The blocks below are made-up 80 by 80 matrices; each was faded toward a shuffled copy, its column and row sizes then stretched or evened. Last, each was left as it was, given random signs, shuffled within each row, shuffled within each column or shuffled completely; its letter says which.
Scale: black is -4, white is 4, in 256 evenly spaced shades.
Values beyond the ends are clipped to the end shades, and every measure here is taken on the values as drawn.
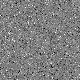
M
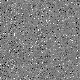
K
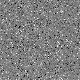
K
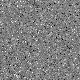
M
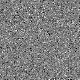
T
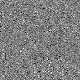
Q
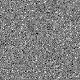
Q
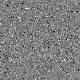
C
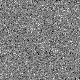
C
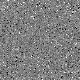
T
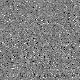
Q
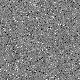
M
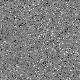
K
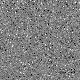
M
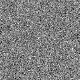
K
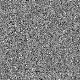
K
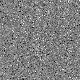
K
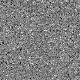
T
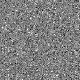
Q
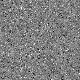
K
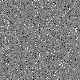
K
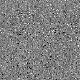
Q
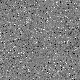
M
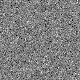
K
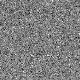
T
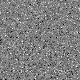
C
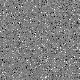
Q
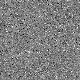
C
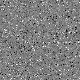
C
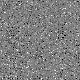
T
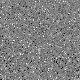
T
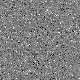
C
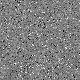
M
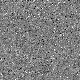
C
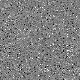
Q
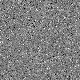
M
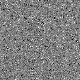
Q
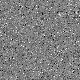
M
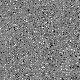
K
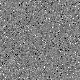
K
